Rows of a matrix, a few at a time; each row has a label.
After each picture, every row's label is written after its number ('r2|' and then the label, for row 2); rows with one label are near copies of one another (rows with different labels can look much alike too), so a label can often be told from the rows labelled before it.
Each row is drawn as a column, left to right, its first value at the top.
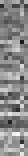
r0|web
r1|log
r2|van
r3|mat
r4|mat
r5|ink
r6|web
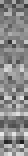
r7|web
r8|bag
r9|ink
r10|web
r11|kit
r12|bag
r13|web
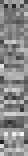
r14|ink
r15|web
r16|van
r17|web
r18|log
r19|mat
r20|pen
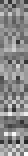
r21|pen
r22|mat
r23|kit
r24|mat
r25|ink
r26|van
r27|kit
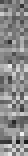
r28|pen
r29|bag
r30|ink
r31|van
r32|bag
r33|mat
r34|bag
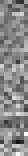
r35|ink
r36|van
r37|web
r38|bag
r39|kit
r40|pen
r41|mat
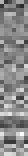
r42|web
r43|kit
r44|kit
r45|bag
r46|web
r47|web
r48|ink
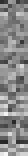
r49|kit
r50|kit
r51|mat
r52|van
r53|pen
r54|ink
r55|kit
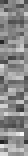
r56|ink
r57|kit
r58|log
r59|log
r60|mat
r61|mat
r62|pen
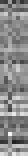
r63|kit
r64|pen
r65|mat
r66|kit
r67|bag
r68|kit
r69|kit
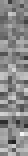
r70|van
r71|van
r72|pen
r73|bag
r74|van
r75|mat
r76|log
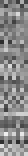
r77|ink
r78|mat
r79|ink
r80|log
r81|pen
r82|web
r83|kit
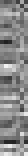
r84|ink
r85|ink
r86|ink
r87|bag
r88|pen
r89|mat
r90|kit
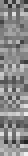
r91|log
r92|pen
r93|web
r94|pen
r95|web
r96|ink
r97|kit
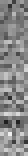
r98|log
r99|van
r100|web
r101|pen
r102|van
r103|mat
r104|bag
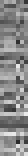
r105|log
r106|mat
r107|mat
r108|mat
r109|ink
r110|log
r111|kit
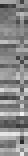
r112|web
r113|web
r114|web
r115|web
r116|log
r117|kit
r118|log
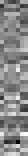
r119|web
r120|bag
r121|kit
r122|kit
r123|bag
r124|mat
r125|mat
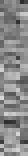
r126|bag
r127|van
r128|van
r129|van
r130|log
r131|pen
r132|pen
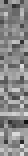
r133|log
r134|pen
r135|van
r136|web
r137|web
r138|ink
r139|van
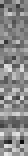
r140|web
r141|ink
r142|bag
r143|log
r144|web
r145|bag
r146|log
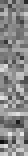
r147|bag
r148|ink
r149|web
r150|kit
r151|van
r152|log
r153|pen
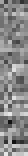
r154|mat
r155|kit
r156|van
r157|bag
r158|ink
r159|pen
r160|kit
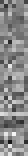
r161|kit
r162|web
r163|ink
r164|mat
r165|van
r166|van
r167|pen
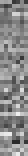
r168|mat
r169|web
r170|mat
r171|pen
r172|kit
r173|log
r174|pen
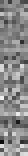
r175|bag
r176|log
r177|pen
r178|log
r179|van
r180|ink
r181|kit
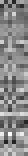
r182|web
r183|pen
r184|mat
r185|pen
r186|web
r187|web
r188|van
